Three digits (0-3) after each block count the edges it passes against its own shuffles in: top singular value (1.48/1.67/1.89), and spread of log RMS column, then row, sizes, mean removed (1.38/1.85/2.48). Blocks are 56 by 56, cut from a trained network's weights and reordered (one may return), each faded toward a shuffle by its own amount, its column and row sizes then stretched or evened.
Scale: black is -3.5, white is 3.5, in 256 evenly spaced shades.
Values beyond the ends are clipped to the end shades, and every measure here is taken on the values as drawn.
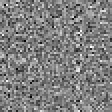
1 2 0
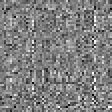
3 2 2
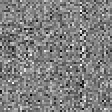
2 2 0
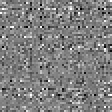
1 2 3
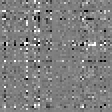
2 3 3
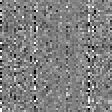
1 3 1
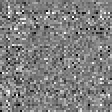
0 2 3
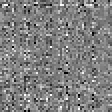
2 3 2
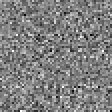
1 0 2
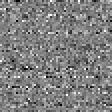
1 0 3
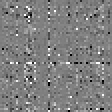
1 3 2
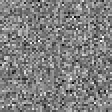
2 0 1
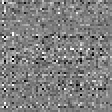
2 2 3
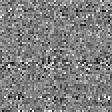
1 1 2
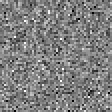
0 1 0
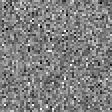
0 2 0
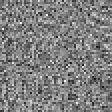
2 0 0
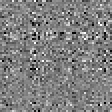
3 2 3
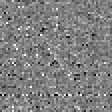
0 0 2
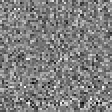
2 0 2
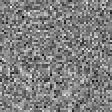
1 0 0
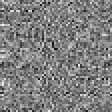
2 1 2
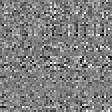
2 1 3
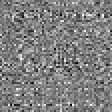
1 0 3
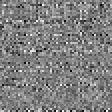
1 0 3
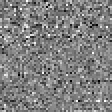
0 0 2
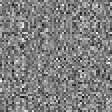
2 2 1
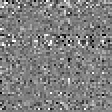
0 2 3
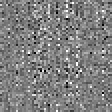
2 3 2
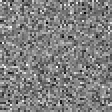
0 0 2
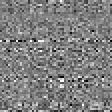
3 1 3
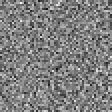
2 0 0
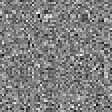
2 1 2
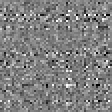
2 2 3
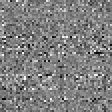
0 1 3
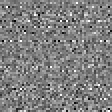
0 0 3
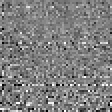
1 1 3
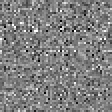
0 1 2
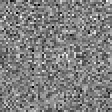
1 0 1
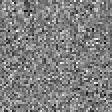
1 1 1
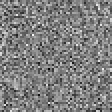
2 2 0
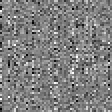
3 3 1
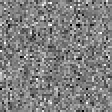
0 2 1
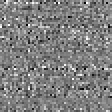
0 0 3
